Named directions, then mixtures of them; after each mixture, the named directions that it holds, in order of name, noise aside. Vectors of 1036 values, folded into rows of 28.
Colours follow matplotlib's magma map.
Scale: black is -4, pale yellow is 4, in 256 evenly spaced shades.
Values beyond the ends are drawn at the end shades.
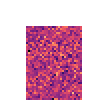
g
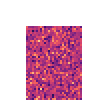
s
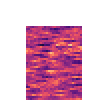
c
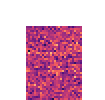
c, g.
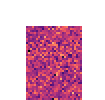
g.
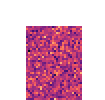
g, s.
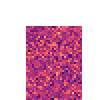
g.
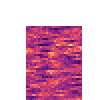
c.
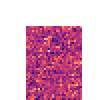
c, s.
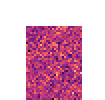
g.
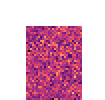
g.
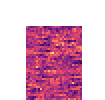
c, s.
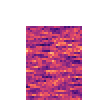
c.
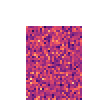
s.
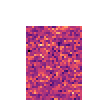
c, g.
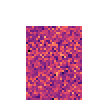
g.
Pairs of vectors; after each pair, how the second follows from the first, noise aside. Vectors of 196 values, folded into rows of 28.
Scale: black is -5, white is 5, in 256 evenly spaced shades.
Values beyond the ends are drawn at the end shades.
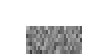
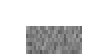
shrunk.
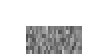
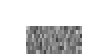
wrapped around, negated.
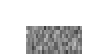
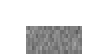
shrunk.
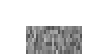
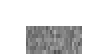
reversed, shrunk.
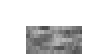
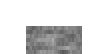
reversed, shrunk.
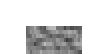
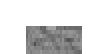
shrunk.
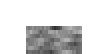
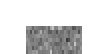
negated, partly zeroed.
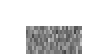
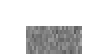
shrunk.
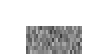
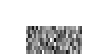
reversed, scaled up.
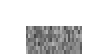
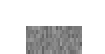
wrapped around, shrunk.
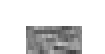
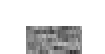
copied.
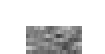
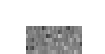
negated, partly zeroed.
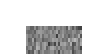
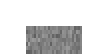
reversed, shrunk.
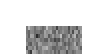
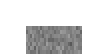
reversed, shrunk.
